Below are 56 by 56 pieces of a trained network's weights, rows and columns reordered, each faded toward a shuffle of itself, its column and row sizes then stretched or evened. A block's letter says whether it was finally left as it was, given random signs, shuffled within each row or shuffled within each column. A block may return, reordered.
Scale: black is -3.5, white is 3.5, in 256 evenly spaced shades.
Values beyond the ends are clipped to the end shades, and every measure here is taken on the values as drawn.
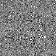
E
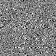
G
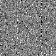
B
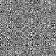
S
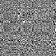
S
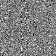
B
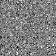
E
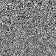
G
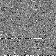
G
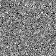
G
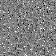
B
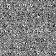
G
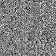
B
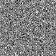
B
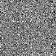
E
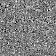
G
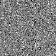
B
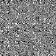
E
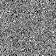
G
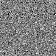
G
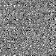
E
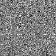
E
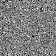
G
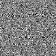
E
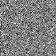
B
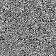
G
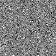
B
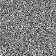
G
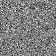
G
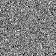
G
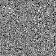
B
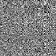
S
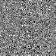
E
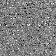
G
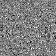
G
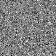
G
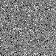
G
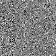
B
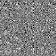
S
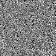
B
